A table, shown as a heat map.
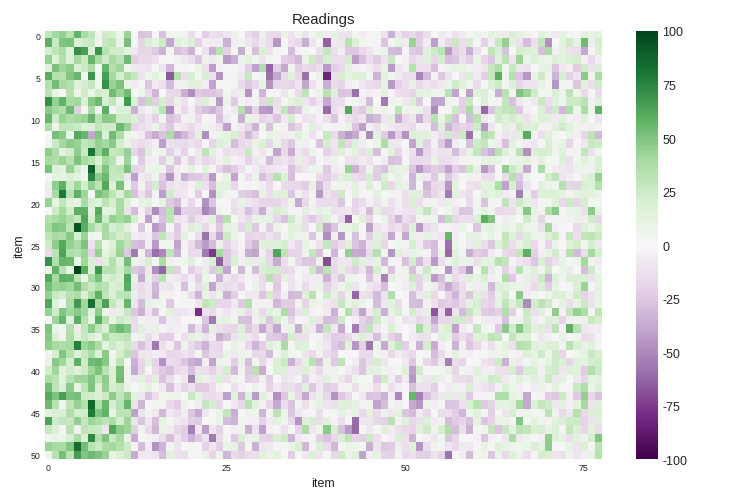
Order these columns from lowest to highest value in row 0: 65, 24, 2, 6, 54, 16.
16, 24, 54, 65, 6, 2
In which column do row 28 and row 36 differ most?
4
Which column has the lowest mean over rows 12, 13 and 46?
59
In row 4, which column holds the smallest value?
31
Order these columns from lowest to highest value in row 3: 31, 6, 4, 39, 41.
41, 31, 39, 4, 6
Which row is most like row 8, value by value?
29
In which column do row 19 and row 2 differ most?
66
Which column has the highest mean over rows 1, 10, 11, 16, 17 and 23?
6
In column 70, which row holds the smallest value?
1
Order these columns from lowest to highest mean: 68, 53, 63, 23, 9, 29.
23, 29, 53, 68, 63, 9
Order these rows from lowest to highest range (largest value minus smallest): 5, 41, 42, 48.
42, 41, 48, 5
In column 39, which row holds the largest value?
47
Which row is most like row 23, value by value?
49
